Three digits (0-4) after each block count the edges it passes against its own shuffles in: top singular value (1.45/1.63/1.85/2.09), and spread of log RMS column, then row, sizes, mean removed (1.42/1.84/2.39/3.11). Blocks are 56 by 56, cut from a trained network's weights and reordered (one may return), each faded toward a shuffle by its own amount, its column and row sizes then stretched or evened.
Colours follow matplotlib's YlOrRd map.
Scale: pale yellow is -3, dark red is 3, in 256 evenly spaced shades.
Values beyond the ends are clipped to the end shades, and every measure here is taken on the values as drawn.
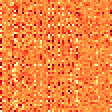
4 4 1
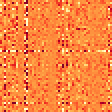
4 4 1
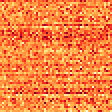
3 2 1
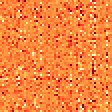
0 3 0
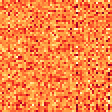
3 2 0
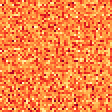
0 0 2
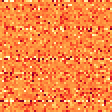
3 0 3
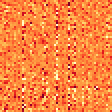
1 4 1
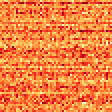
3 1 1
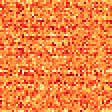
1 1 2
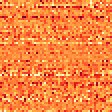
1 1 4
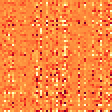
3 4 2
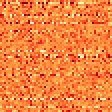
1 0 4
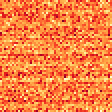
1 0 1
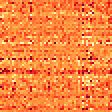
3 3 3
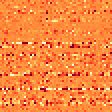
2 0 4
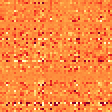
1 2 4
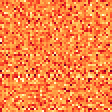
3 0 1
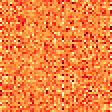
2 3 1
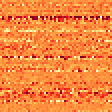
3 0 4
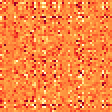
4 4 2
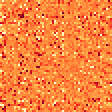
1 2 1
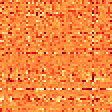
1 2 4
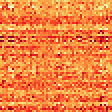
4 2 2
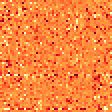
1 2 2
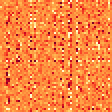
2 4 1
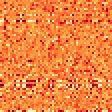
4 1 3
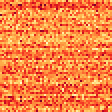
3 0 0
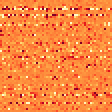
3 1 4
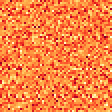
3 0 1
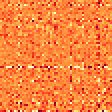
3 2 3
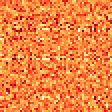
3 0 2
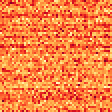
2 0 0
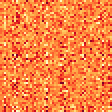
4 3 1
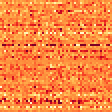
3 2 4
